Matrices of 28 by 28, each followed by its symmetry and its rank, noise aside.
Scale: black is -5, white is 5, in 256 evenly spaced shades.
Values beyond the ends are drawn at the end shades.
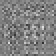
no symmetry, rank three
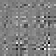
symmetric, rank two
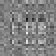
no symmetry, rank two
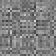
no symmetry, rank three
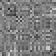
symmetric, rank four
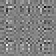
antisymmetric, rank two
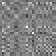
symmetric, rank three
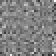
no symmetry, rank four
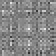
symmetric, rank three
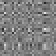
no symmetry, rank two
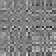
no symmetry, rank two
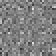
no symmetry, rank four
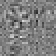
antisymmetric, rank four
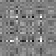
no symmetry, rank two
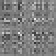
no symmetry, rank two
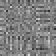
antisymmetric, rank four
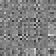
symmetric, rank three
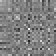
symmetric, rank three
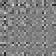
symmetric, rank three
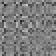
symmetric, rank three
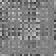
symmetric, rank two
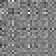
no symmetry, rank three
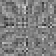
antisymmetric, rank four
